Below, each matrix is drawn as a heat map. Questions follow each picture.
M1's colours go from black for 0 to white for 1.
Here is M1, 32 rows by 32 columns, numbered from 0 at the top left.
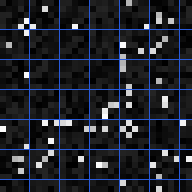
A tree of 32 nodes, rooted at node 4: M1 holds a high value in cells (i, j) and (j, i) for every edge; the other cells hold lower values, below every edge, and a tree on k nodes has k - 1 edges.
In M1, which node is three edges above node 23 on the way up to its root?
27
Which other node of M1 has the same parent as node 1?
20
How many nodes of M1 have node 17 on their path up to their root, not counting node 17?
8
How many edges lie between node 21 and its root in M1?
5
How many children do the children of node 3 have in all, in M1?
5
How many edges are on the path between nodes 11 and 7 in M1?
2
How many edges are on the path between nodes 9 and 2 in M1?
4
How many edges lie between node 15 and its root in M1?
6
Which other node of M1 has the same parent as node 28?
26
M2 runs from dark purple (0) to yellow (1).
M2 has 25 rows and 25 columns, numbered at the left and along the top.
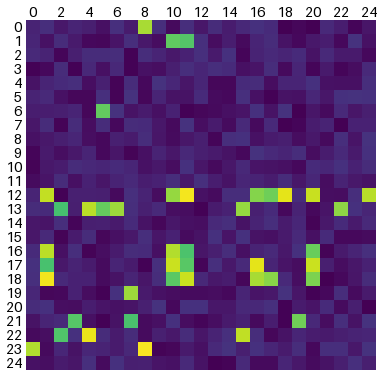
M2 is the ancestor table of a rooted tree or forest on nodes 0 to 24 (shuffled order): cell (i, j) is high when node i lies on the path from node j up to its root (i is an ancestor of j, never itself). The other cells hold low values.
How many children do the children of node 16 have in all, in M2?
2
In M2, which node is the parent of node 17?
18
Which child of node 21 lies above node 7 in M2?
19
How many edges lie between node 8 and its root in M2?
2
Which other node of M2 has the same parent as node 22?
6
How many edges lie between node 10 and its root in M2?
5
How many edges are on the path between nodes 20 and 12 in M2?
4
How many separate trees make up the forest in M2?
6
